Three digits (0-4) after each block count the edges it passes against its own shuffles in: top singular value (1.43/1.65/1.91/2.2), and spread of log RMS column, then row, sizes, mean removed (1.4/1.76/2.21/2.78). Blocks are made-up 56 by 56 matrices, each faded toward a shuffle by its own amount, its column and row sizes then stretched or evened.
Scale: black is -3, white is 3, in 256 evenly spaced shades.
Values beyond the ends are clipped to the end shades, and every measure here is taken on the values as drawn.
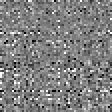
3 3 3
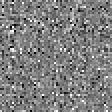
0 3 2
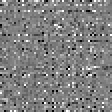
2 3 4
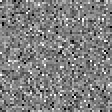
1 0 0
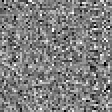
2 2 0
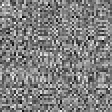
3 2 0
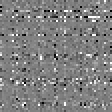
0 3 4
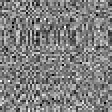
4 1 0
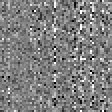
0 4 1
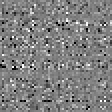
1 3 4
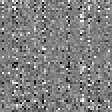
1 4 2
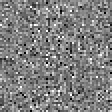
0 2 1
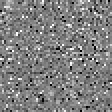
2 1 1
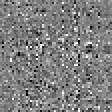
2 3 1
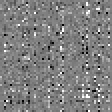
1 4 2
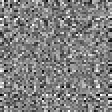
4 2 3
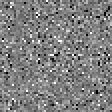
2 1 1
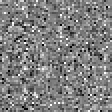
2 1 0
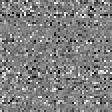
2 0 4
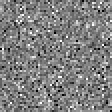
0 1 0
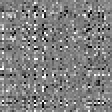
4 4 3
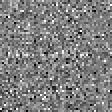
1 1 1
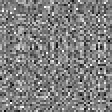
4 2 0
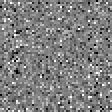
0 2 1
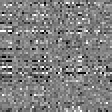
4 2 4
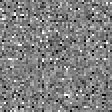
0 1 2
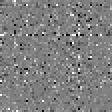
1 2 2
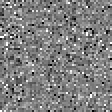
0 1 0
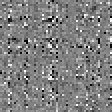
3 4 2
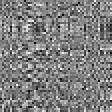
4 2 3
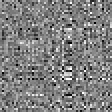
4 3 2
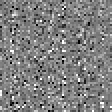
1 4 1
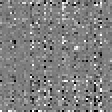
0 4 3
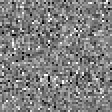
1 1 1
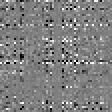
3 4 4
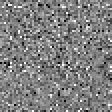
0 1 2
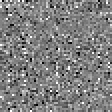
0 2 1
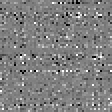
1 2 4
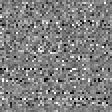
0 0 4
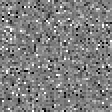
0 1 0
